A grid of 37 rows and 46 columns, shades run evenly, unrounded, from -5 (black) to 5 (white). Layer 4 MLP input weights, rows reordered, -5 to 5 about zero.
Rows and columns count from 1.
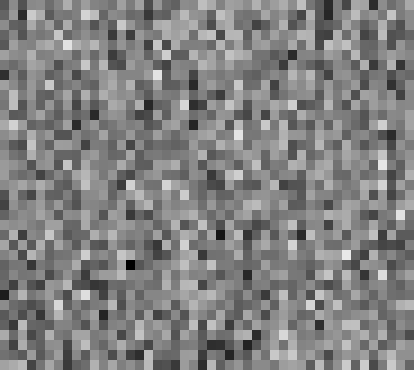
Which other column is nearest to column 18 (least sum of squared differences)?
35
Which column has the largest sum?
21
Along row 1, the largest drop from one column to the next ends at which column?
42
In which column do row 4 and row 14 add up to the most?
27
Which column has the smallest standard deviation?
38
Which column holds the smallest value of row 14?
44
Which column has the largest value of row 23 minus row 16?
33
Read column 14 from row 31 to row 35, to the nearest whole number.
-2 -1 0 -2 2
